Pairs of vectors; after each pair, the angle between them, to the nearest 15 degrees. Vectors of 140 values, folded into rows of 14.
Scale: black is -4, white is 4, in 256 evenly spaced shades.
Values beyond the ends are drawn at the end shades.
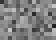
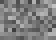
45 degrees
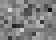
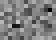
45 degrees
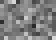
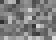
30 degrees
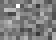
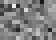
120 degrees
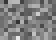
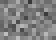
60 degrees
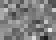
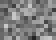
135 degrees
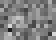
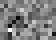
150 degrees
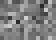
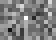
45 degrees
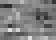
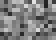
75 degrees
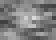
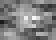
15 degrees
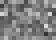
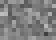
30 degrees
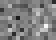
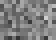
75 degrees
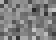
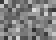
165 degrees
